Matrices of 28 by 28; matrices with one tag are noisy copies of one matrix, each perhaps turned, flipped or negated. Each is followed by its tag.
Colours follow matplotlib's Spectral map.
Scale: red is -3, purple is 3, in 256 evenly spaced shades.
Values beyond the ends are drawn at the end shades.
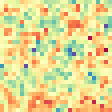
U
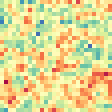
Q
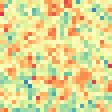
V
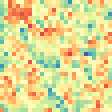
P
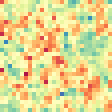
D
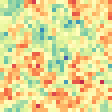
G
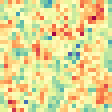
P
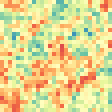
G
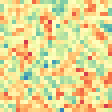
V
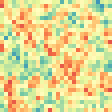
D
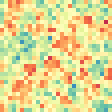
D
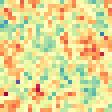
D
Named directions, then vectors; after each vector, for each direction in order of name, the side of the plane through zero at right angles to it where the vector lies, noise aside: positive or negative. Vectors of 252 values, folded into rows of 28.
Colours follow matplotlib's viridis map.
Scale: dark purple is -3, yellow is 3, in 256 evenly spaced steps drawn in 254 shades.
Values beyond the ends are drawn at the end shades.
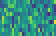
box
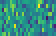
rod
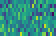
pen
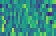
positive, positive, negative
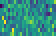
positive, positive, negative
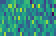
positive, positive, positive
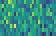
positive, negative, positive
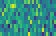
positive, negative, positive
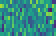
negative, negative, positive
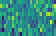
negative, negative, positive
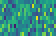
negative, positive, negative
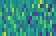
negative, positive, positive
